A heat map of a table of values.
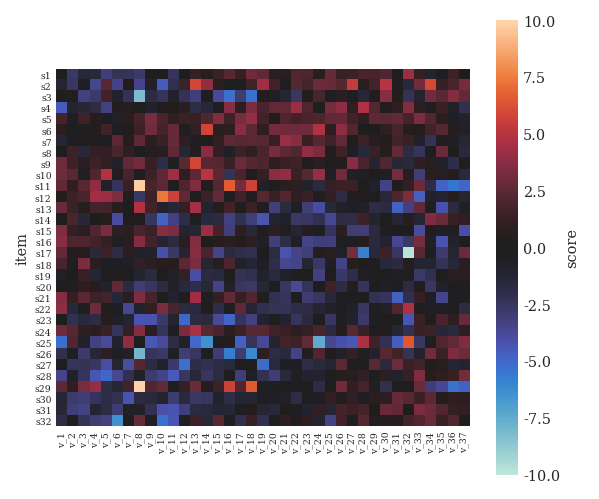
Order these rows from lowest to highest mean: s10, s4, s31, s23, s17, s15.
s23, s17, s31, s15, s4, s10
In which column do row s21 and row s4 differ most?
v_1
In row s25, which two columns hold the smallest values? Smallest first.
v_24, v_14
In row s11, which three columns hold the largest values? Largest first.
v_8, v_16, v_18
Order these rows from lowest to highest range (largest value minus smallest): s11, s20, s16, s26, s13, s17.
s20, s16, s13, s26, s17, s11
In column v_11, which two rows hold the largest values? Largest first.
s12, s10
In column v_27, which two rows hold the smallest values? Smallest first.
s25, s15
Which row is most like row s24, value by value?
s9
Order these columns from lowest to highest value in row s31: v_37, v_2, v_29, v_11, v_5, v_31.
v_11, v_2, v_5, v_29, v_37, v_31
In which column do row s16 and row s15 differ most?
v_33
